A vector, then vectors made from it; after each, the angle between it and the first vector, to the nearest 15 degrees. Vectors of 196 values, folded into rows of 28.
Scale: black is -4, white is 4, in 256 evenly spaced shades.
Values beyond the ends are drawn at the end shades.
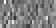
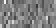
15 degrees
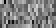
150 degrees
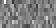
30 degrees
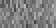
75 degrees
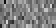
135 degrees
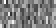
45 degrees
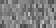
75 degrees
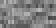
60 degrees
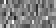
30 degrees
